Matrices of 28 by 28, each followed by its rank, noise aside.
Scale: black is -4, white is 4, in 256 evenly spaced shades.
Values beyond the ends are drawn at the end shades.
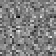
four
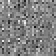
five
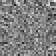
eight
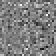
seven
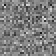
five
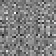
six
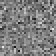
eight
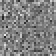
eight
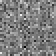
eight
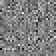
five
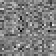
seven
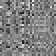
four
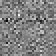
five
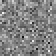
eight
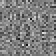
seven
